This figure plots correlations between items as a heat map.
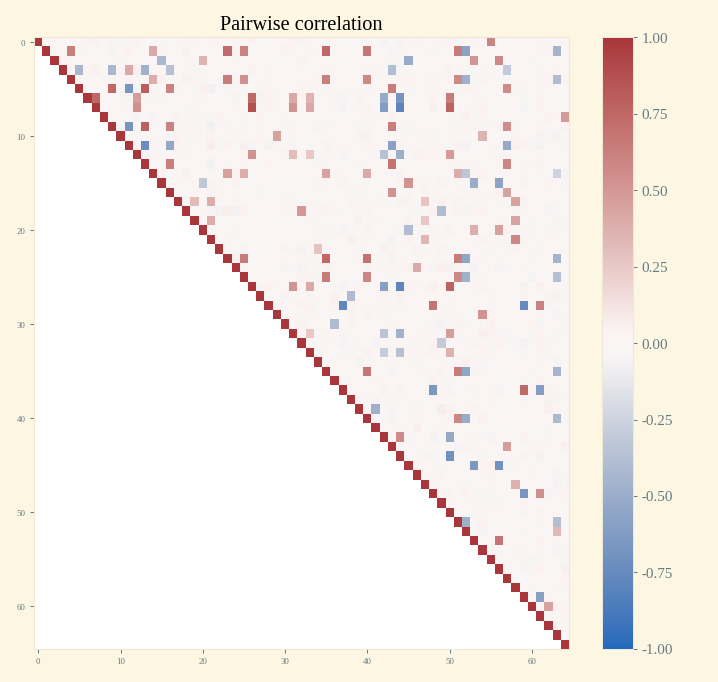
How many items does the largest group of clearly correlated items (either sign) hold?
10
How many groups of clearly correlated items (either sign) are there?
16
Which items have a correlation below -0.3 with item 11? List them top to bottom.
5, 9, 13, 16, 43, 57
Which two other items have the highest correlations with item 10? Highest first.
29, 54
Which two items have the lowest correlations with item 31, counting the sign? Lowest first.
44, 42
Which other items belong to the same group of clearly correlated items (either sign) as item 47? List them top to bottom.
17, 19, 21, 58
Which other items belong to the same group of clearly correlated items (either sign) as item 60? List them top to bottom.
62
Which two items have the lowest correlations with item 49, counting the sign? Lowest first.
18, 32
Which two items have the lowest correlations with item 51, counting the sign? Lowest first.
52, 63
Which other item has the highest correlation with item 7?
26
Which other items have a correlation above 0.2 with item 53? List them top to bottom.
2, 20, 56
